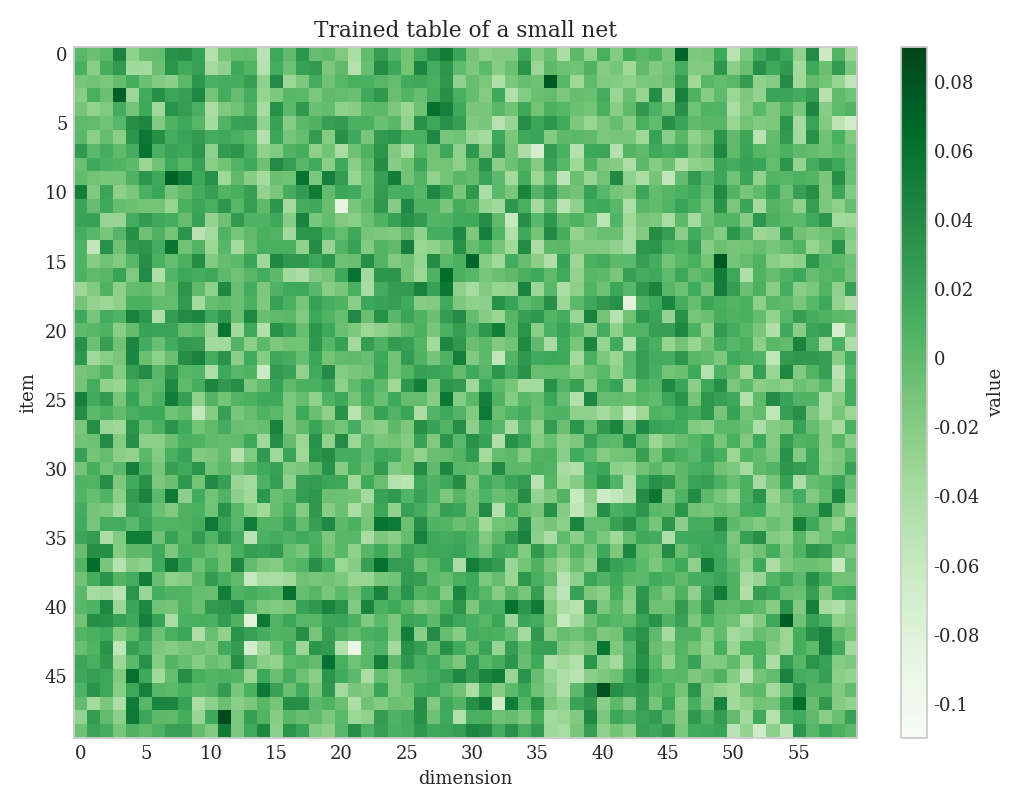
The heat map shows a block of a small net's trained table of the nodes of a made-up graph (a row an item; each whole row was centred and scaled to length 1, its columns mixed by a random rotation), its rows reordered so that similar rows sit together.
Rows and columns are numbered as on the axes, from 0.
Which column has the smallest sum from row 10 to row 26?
42
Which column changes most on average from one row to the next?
32
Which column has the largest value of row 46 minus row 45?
40
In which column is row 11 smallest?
20
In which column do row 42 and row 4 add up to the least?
50
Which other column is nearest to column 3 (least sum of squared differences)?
53
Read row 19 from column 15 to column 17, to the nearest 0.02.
0 0 -0.02
